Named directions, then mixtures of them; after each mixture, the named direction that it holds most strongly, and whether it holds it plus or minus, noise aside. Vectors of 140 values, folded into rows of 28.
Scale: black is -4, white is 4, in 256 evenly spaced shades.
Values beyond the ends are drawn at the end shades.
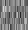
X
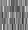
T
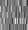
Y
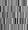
Y, minus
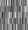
T, plus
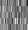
Y, plus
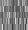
T, plus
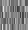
T, plus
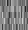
T, minus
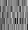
Y, minus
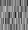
X, plus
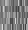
T, plus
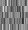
T, plus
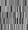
Y, minus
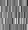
Y, plus
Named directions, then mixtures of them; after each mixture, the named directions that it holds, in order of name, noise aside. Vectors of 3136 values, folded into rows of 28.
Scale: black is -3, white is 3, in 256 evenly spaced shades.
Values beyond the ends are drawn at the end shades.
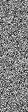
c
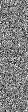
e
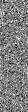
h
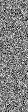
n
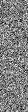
c, e, h.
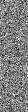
e, h.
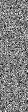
e, n.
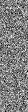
e, n.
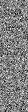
c, e, n.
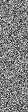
c.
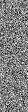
h, n.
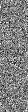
e.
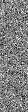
h, n.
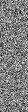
c, h, n.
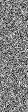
c, n.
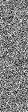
c.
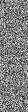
e, h, n.
